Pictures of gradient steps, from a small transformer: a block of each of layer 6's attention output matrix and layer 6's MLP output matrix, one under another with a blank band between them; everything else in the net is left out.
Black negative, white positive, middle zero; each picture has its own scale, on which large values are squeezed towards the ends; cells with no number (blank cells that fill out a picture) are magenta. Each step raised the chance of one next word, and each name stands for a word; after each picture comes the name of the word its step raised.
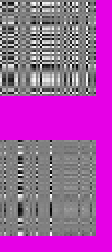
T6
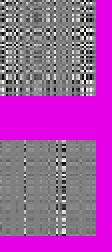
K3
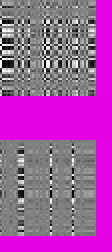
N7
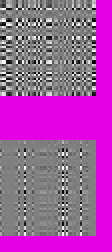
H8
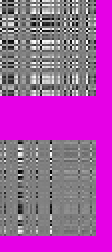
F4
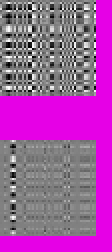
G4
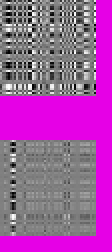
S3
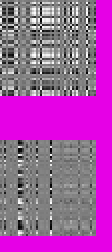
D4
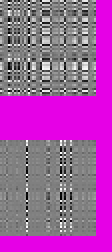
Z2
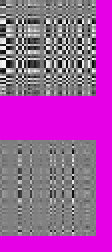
N7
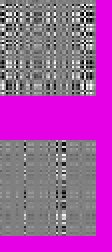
S3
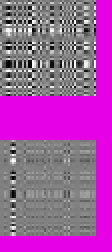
N7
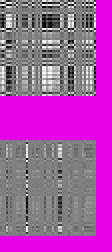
F4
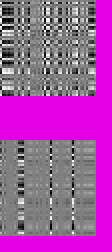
D4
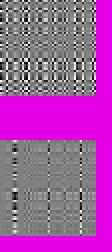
Z2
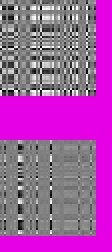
G4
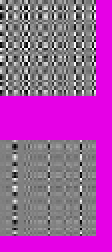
G4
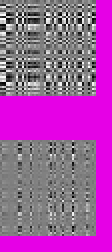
S3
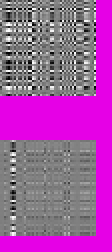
H8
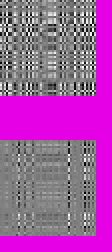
S3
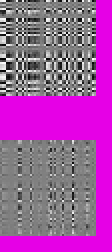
Z2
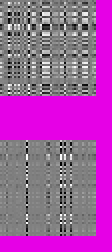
S3
